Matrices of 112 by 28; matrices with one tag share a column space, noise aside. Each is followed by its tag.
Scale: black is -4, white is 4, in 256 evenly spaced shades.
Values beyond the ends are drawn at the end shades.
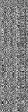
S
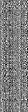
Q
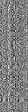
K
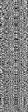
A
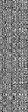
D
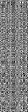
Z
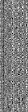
A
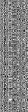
K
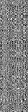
K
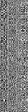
K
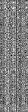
A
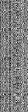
D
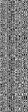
D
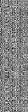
S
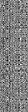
Q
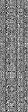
S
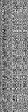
K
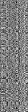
Z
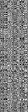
Q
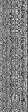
K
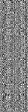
D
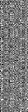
Q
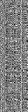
Q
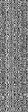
D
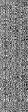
K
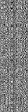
A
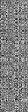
K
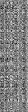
K
